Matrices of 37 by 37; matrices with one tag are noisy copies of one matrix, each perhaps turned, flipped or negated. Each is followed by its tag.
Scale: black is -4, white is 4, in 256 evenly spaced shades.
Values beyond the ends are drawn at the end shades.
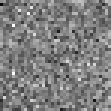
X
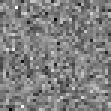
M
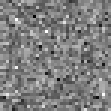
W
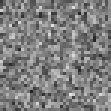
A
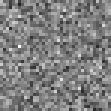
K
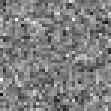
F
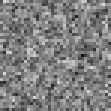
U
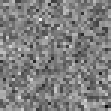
M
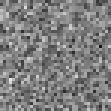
K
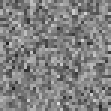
K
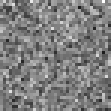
X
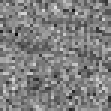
F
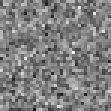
F
